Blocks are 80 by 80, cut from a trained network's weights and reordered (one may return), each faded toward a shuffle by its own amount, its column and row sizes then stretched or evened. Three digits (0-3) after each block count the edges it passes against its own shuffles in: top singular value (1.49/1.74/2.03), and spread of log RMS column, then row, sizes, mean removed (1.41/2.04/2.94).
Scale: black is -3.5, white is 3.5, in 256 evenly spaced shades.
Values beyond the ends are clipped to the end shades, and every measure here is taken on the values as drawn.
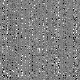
0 3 1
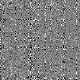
1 3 2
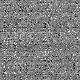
1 1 0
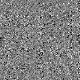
0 2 2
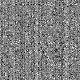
2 0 1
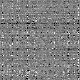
2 2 2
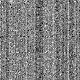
3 1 1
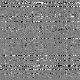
2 1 3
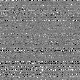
1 0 3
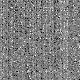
2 1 1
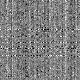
3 1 2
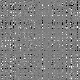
2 3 2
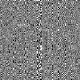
3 3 1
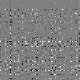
1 3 3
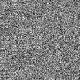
2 0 1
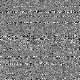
0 1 3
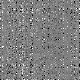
0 3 2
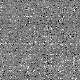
0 1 1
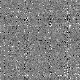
0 2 1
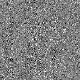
0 2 1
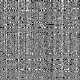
3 1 3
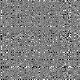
0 3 3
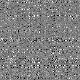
0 1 3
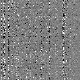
1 3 0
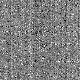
1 0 1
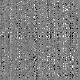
1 3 2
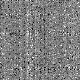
1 1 1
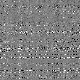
0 1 3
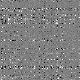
0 2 3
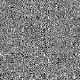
2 2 2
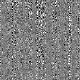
0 3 1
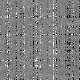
3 3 2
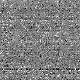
2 1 1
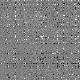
2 2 2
